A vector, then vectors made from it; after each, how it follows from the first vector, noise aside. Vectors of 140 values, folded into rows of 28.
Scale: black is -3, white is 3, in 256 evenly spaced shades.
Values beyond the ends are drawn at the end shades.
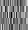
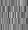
negated, shrunk.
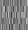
shrunk.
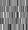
wrapped around, negated, partly zeroed.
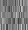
wrapped around, negated, shrunk.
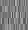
reversed, negated, shrunk.
